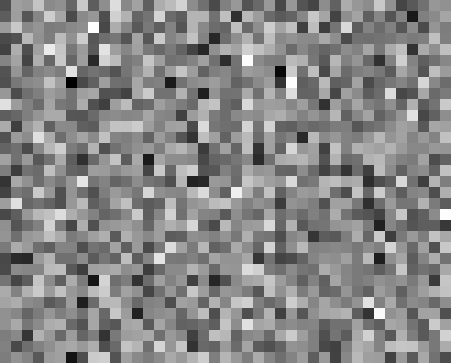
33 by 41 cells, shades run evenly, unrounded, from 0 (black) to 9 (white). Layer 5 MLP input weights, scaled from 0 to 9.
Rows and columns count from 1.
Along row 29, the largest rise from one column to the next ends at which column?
35
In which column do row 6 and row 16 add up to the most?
23
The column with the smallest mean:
26
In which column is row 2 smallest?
38
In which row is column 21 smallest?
6
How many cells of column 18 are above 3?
26
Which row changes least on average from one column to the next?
11
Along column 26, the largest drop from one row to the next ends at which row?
7
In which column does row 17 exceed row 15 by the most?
8
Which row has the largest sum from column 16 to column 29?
18
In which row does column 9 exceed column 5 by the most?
3
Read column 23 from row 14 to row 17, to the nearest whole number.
7 5 6 7
